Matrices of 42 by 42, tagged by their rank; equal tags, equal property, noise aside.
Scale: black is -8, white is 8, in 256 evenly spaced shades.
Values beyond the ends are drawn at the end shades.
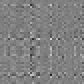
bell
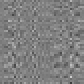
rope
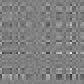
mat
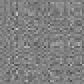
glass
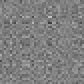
rope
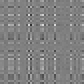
mat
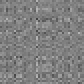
bell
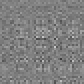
glass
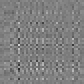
bell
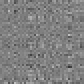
glass
